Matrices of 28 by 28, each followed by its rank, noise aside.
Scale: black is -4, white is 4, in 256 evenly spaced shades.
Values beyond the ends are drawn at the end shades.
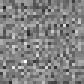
eight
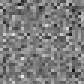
eight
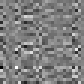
three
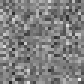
eight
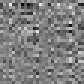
four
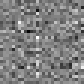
four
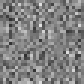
six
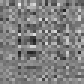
three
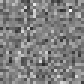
eight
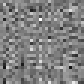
four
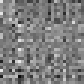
four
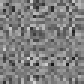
four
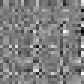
three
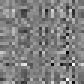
three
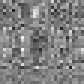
four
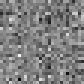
six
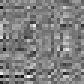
three
